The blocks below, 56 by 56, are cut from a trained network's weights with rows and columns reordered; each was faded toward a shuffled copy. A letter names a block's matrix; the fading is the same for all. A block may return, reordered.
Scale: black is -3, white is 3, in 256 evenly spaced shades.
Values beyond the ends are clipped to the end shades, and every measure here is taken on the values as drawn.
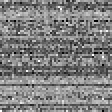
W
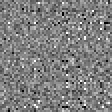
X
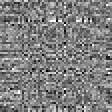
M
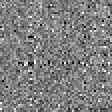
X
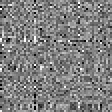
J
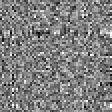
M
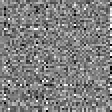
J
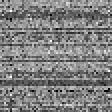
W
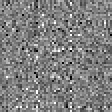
X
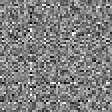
M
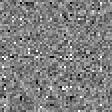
X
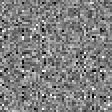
X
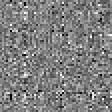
X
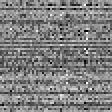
W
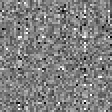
X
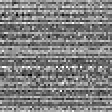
W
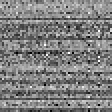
W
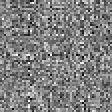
M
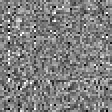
J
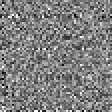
M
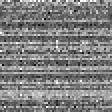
W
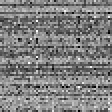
W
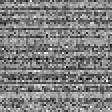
W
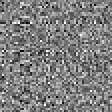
M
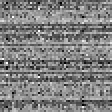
W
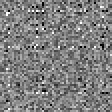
X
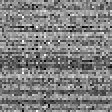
W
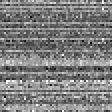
W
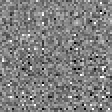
X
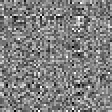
M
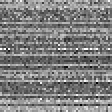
W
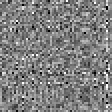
J
